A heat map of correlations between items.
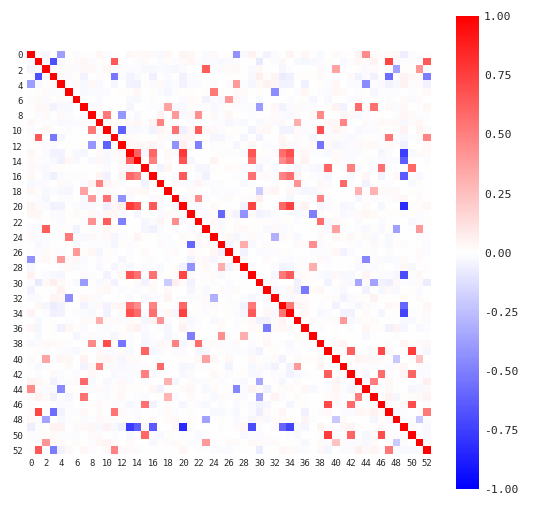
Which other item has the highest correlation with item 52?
1
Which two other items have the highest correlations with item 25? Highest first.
37, 28
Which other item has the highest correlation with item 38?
10
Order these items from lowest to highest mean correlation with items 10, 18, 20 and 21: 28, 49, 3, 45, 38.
49, 28, 3, 45, 38
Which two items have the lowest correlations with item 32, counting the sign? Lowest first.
5, 24
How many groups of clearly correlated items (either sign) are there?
12
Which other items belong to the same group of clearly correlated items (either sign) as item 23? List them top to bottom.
2, 40, 48, 51
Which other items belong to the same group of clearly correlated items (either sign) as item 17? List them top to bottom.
9, 35, 41
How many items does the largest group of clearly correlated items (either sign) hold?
8
